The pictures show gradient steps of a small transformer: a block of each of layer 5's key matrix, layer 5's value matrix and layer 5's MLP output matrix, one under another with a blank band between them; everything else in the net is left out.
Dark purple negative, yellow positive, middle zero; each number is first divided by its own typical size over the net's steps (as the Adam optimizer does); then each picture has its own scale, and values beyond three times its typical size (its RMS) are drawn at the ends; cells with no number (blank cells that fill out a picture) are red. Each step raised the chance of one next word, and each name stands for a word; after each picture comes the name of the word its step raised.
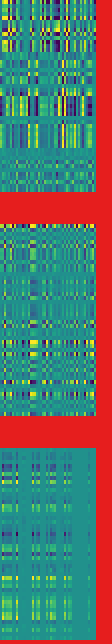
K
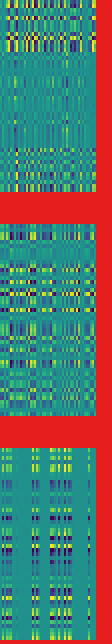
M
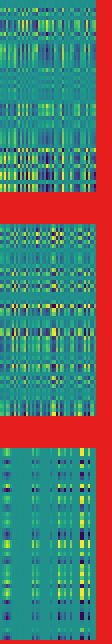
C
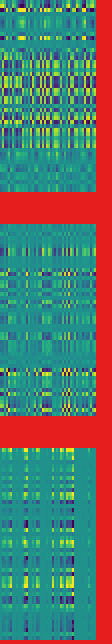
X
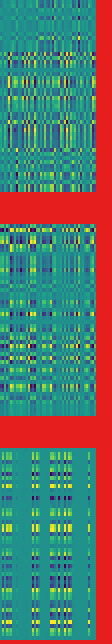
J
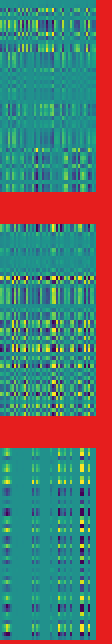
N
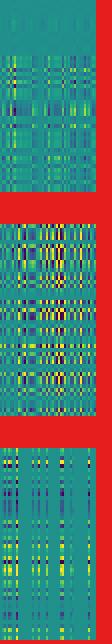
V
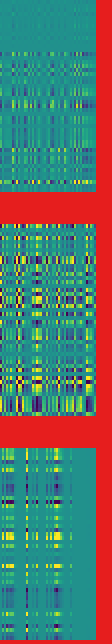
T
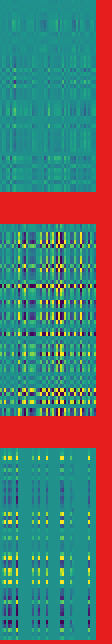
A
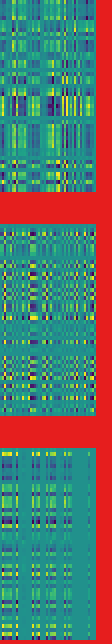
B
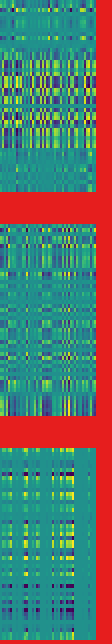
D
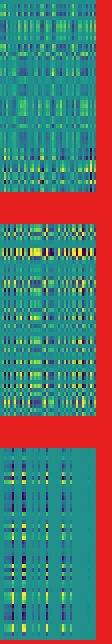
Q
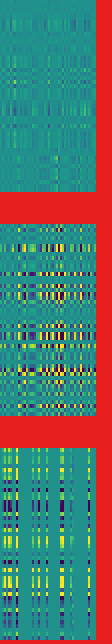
X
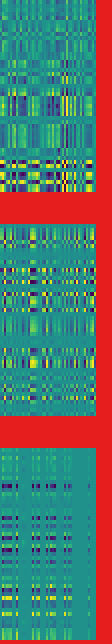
M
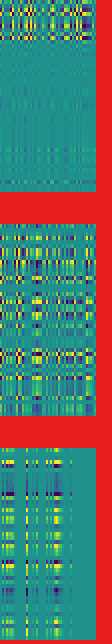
V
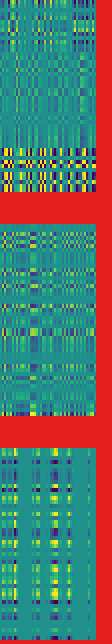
C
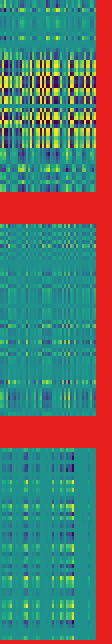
K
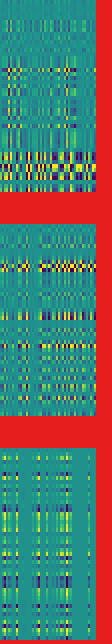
J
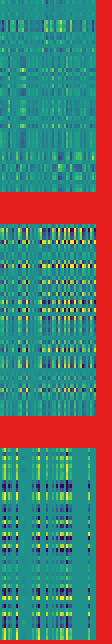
M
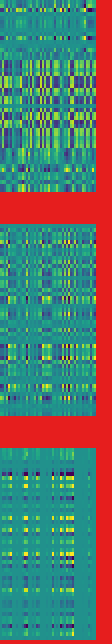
J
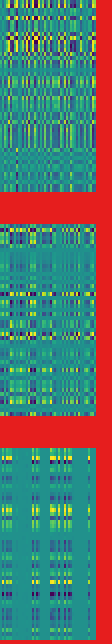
A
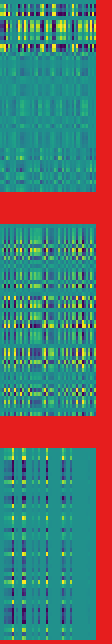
A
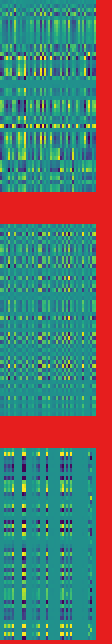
B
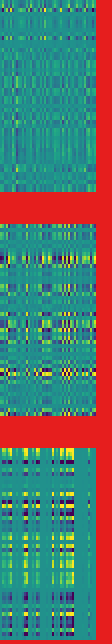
T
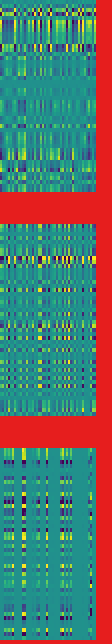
T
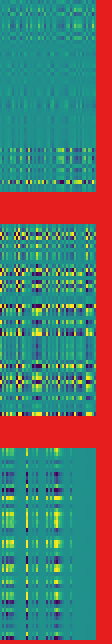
C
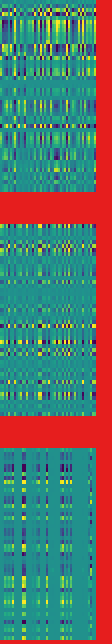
K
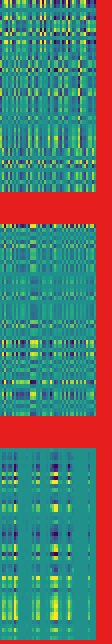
K
